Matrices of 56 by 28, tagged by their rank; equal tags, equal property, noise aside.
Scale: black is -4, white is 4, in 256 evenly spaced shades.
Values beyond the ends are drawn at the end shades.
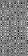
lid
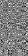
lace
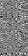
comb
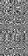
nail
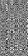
lace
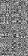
nail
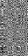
comb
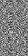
comb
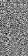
nail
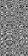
lid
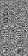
comb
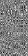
comb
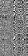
lid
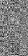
comb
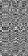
lid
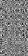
comb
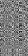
lid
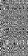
lace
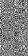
comb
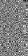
nail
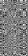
lid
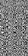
lace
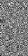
nail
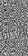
comb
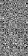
comb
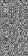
nail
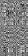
comb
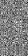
comb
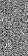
nail
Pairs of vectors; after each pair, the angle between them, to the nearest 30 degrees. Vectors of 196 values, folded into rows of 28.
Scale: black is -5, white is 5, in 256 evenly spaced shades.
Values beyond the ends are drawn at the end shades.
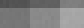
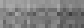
150 degrees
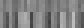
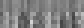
150 degrees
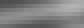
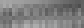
150 degrees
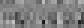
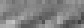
60 degrees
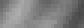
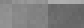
60 degrees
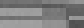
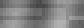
60 degrees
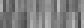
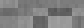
90 degrees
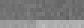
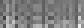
60 degrees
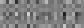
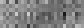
30 degrees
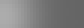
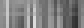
60 degrees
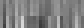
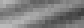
90 degrees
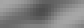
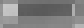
60 degrees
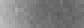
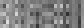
60 degrees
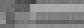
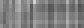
120 degrees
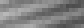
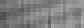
150 degrees
